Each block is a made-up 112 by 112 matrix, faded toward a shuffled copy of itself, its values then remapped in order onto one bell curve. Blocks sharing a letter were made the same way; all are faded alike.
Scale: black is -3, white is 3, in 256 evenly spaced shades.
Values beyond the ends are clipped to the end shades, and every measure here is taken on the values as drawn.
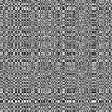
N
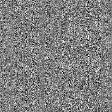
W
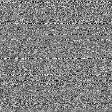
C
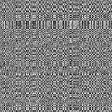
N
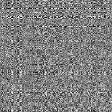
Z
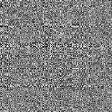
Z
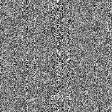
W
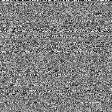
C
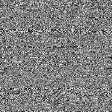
C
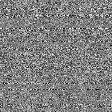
C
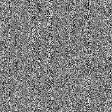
W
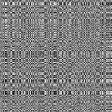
N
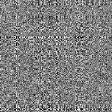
Z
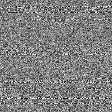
C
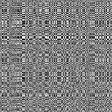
N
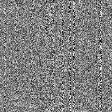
W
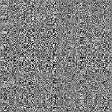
Z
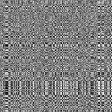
N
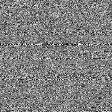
C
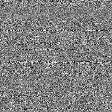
C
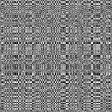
N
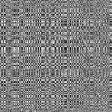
N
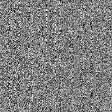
W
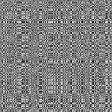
N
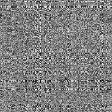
Z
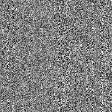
W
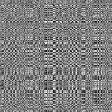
N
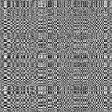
N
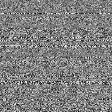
C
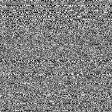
C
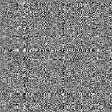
Z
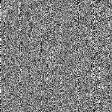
W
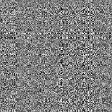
Z
